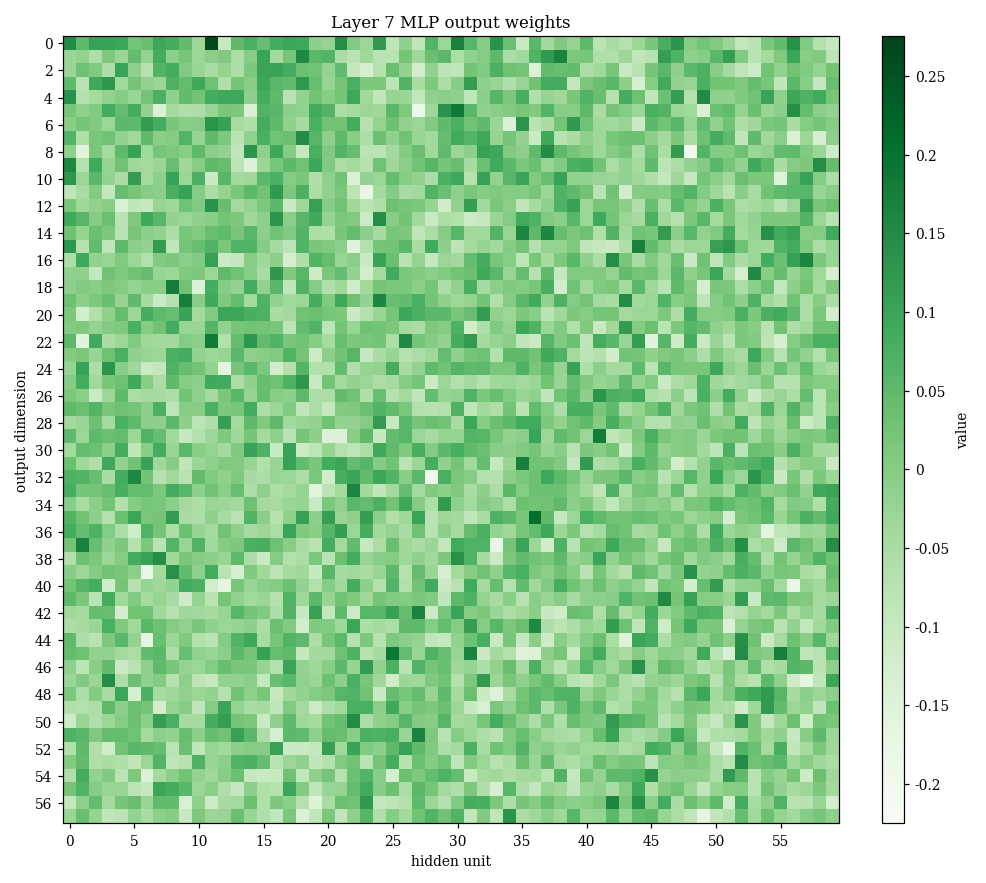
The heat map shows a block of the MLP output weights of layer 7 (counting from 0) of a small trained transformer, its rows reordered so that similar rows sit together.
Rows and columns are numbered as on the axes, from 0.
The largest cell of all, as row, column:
0, 11
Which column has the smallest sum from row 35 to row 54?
51
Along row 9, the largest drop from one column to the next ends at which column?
1
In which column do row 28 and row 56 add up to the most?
42
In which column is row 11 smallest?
23
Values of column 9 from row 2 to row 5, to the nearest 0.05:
0 0.05 0.05 -0.05
